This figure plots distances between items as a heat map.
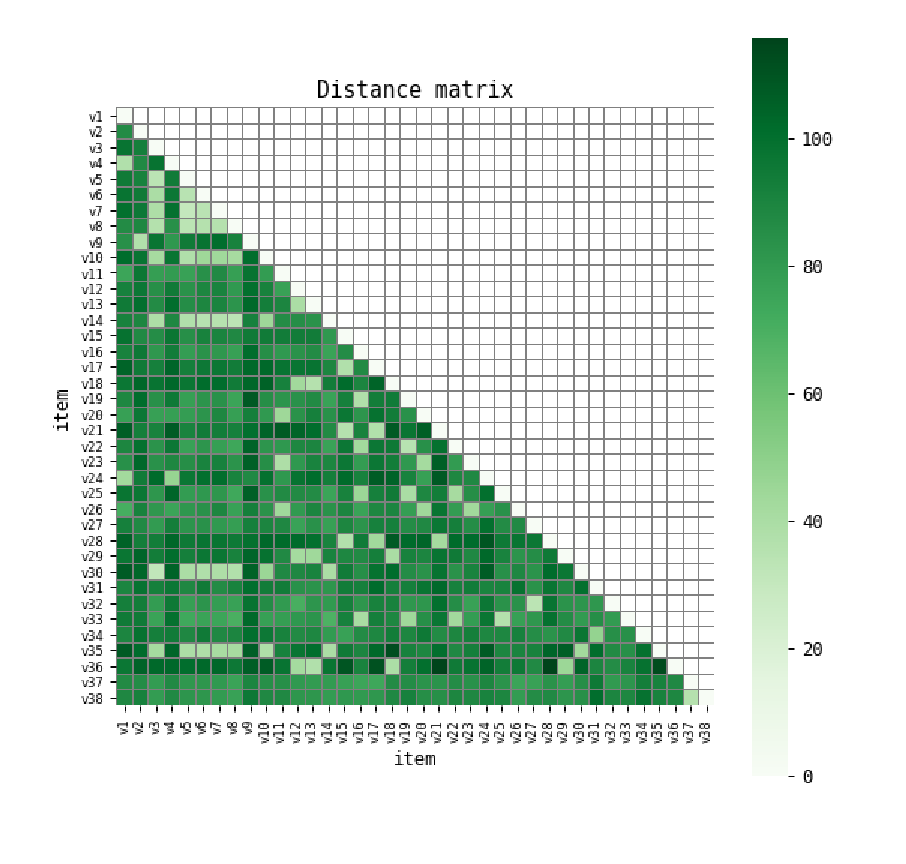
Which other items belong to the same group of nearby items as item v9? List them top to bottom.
v2
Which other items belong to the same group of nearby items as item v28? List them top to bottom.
v15, v17, v21
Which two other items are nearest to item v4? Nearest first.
v1, v24
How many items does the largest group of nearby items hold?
9
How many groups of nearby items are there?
10
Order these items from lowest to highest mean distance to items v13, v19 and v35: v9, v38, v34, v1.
v38, v34, v1, v9
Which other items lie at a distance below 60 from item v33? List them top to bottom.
v16, v19, v22, v25
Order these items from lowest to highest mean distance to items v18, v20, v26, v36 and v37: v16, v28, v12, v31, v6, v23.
v12, v23, v16, v6, v31, v28
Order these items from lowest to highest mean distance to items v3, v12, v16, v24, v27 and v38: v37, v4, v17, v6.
v37, v6, v4, v17
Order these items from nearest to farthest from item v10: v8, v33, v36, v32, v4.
v8, v33, v32, v4, v36
